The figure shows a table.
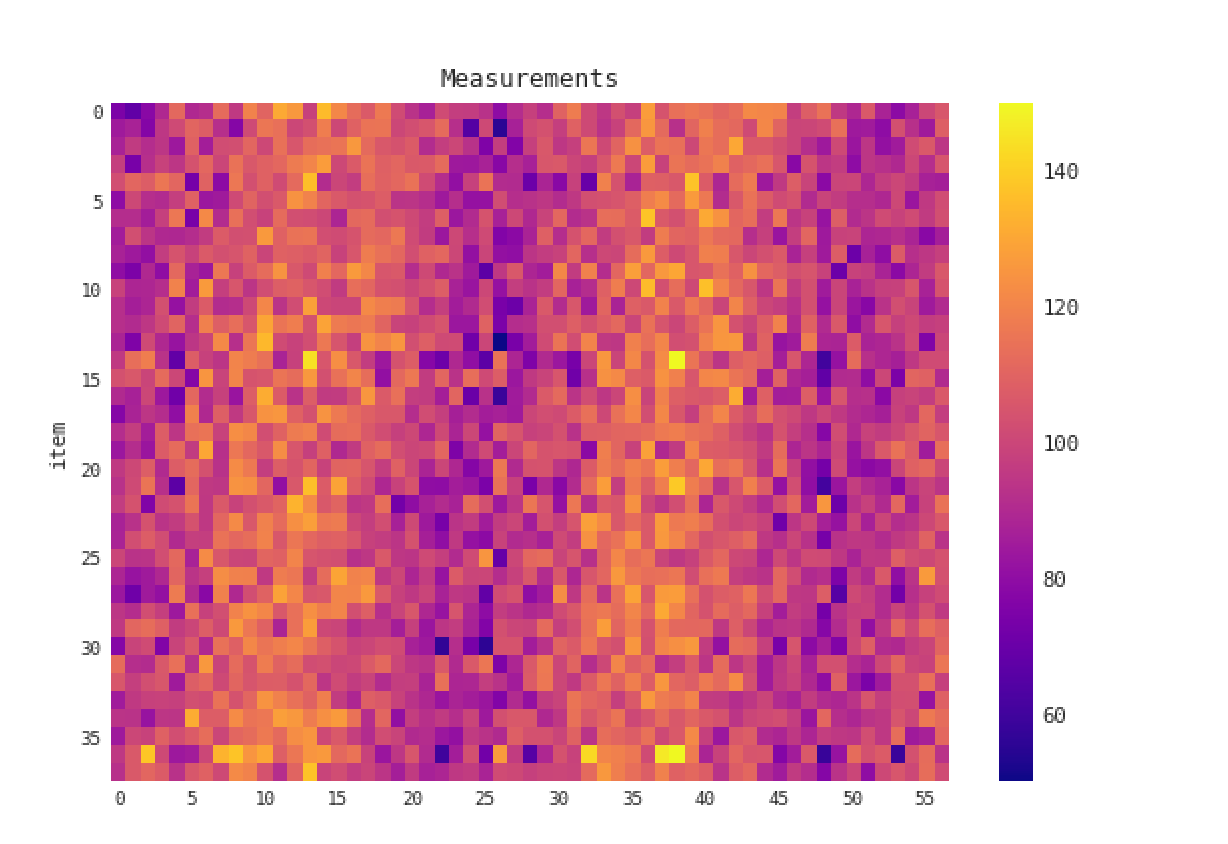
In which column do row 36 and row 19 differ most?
32
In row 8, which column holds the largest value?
36
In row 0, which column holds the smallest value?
1
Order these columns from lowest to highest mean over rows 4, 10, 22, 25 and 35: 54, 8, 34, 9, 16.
54, 16, 9, 8, 34
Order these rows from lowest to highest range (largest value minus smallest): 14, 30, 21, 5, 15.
5, 15, 30, 21, 14
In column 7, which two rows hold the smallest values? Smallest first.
4, 5
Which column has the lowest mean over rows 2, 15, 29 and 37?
48
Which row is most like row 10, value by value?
6
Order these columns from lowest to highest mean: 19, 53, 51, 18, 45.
51, 53, 45, 19, 18
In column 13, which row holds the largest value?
14
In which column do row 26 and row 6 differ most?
15
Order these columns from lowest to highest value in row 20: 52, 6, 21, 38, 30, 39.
52, 21, 30, 6, 39, 38
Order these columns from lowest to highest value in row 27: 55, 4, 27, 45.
55, 27, 45, 4
